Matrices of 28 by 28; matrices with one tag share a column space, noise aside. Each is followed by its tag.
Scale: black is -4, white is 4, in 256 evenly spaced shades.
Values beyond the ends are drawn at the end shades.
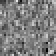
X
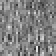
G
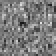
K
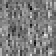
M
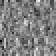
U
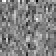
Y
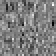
K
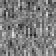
M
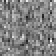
Y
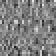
U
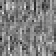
G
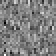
X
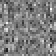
K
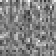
Y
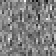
Y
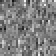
U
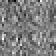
Y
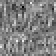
K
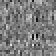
Y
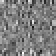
X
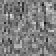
K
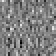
U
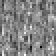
G
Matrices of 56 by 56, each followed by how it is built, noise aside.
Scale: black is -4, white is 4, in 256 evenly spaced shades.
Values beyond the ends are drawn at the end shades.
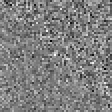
upper triangular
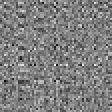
low rank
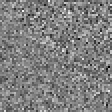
upper triangular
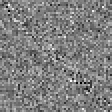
banded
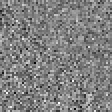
lower triangular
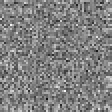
blocks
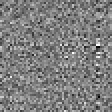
low rank
